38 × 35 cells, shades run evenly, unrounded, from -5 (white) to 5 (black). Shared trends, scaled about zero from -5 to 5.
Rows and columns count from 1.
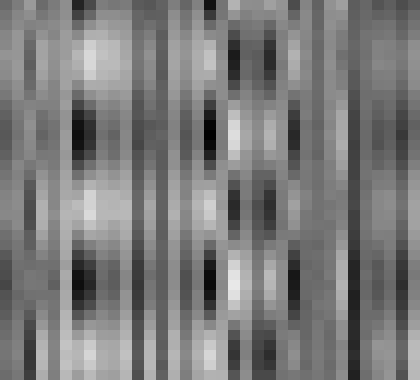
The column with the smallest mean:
6
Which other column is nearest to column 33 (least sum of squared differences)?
32
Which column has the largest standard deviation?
18
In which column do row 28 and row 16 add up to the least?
20
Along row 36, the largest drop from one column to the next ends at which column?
4
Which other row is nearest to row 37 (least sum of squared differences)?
35
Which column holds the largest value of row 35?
30
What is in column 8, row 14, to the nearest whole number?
3
